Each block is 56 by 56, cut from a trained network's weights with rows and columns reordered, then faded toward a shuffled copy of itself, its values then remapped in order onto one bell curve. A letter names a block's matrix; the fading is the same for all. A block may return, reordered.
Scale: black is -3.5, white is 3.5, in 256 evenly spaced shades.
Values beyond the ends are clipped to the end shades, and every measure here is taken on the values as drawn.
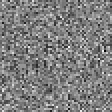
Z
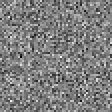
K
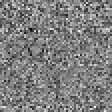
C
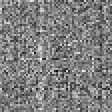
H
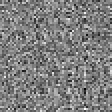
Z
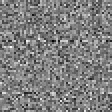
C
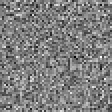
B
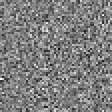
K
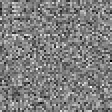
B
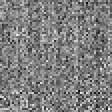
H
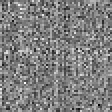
H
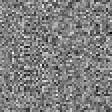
Z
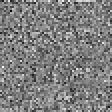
B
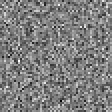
K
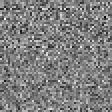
C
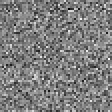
B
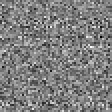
C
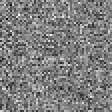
K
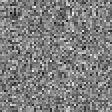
K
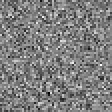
B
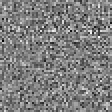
B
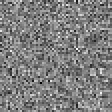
Z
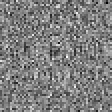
Z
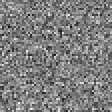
B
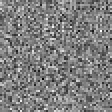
K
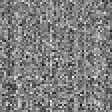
H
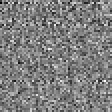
C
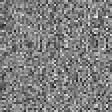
Z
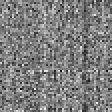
H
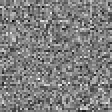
B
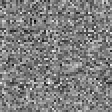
C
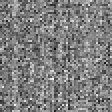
H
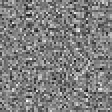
Z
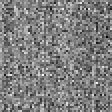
H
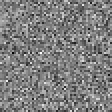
B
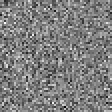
K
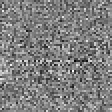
C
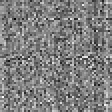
H
